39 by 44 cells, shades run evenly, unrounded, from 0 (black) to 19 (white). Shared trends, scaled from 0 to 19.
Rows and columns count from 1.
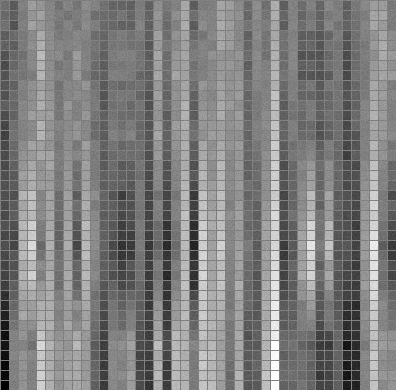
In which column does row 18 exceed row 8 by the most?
35
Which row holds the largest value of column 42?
25
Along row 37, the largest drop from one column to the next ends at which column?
32
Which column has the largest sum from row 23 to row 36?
31
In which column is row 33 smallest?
1
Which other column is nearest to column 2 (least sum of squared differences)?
13
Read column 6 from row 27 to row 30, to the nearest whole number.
12 13 13 13
